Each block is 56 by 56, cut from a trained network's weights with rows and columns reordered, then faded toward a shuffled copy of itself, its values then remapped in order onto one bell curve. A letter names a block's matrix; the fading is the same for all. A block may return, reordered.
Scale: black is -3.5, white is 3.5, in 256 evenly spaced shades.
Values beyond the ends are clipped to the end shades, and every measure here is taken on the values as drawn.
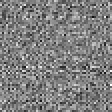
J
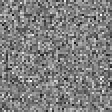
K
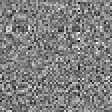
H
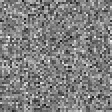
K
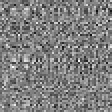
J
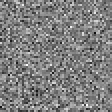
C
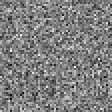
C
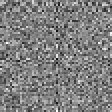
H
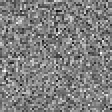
C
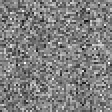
K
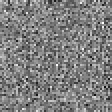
K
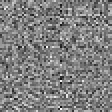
H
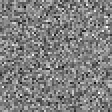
C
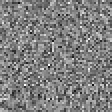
K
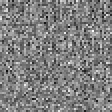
K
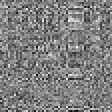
J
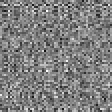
J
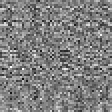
H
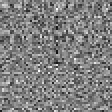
H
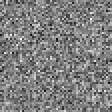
K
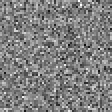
C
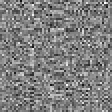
H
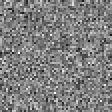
C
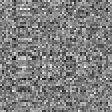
J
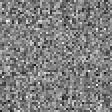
K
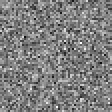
C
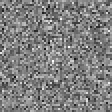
C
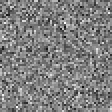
C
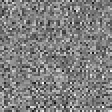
J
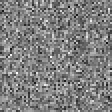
K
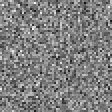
C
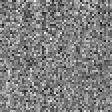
K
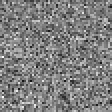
C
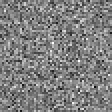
C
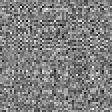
J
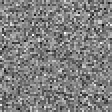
C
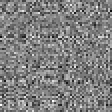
J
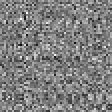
H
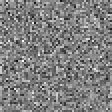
K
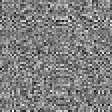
J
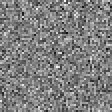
C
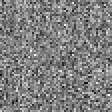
K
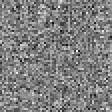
K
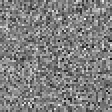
C
